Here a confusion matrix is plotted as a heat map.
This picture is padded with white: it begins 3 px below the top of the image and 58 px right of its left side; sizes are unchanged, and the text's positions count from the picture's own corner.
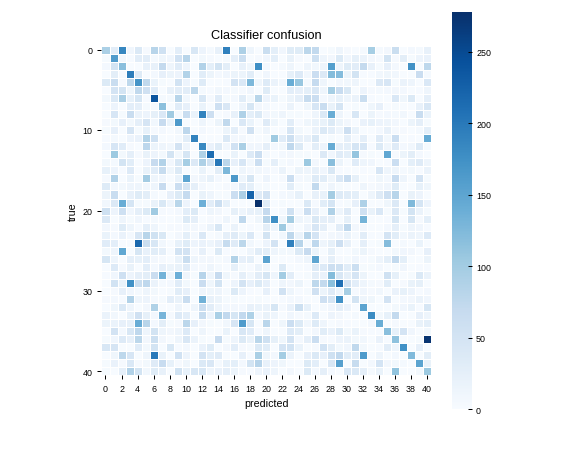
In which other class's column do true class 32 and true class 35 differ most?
4
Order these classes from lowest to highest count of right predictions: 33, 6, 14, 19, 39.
39, 33, 14, 6, 19
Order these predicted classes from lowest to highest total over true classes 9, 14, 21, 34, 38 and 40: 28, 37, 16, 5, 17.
37, 16, 5, 28, 17
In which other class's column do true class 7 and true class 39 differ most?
29
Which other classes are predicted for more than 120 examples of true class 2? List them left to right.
19, 28, 38
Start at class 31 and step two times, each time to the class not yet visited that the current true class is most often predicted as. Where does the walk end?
3
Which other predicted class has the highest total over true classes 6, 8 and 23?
12
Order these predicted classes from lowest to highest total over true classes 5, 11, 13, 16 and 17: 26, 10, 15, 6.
15, 6, 26, 10
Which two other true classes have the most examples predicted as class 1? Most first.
13, 16
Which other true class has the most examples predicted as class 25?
14
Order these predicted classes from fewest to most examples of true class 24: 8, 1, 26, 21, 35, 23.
8, 1, 21, 26, 35, 23
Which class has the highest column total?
28
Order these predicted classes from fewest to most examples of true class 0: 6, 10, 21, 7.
10, 21, 7, 6
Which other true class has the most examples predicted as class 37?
35
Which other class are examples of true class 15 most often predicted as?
7
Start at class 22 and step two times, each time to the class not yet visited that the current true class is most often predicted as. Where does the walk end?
26
